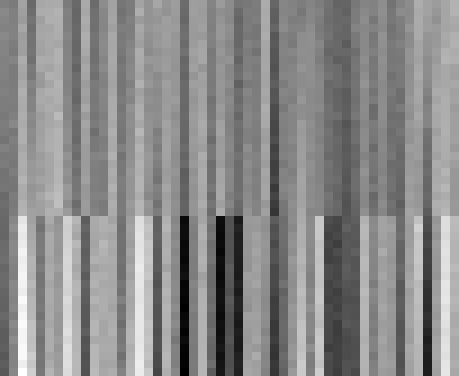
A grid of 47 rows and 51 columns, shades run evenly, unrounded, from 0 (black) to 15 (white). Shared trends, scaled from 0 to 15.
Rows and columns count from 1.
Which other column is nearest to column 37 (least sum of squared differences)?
38
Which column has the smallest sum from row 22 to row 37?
21
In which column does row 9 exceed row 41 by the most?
25
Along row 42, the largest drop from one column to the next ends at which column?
48
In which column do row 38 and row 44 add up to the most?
3
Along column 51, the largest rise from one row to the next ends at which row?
28
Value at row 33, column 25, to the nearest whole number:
1
